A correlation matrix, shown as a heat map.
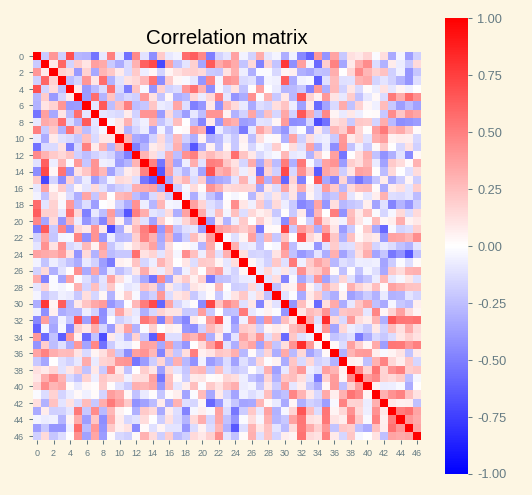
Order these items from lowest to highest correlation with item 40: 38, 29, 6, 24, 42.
29, 42, 6, 38, 24
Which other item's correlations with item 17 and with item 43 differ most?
32
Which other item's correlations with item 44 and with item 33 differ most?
9
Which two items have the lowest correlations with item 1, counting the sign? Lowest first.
15, 34
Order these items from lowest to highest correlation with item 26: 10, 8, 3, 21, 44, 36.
8, 10, 3, 36, 44, 21
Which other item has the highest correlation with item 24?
12
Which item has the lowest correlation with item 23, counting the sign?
34
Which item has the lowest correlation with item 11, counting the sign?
19
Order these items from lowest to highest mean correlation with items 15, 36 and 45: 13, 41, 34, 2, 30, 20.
30, 2, 13, 41, 20, 34
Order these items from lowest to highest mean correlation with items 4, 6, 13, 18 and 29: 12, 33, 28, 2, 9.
33, 28, 9, 2, 12
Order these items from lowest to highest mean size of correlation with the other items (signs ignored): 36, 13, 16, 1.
16, 36, 13, 1
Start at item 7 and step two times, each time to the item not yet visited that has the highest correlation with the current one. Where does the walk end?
35
